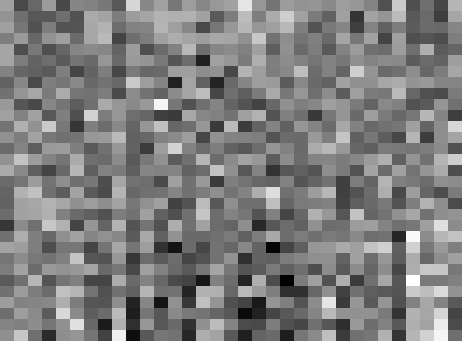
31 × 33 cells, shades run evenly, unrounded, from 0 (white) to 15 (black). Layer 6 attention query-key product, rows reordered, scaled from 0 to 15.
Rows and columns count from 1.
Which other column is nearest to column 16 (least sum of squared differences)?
1
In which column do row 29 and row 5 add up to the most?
18
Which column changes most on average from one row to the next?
15
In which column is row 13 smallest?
25
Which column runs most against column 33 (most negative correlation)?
31
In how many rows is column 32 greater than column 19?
12
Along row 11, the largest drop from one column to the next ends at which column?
7
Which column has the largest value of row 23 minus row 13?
13
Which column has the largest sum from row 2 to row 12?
6
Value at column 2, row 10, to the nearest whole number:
10
